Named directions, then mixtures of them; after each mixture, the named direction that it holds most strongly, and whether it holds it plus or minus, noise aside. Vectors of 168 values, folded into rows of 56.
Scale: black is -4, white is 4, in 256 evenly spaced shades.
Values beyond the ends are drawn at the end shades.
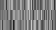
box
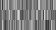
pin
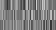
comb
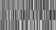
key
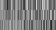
comb, plus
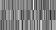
key, plus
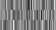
box, minus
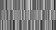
box, plus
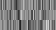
key, minus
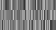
comb, plus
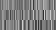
key, minus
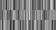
box, plus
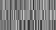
key, minus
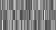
pin, plus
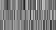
comb, plus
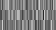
pin, plus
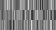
comb, minus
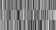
key, minus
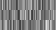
pin, minus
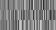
key, plus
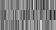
key, plus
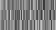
key, plus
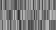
key, minus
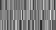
key, minus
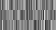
pin, plus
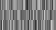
pin, plus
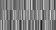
key, minus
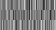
box, minus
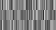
pin, plus
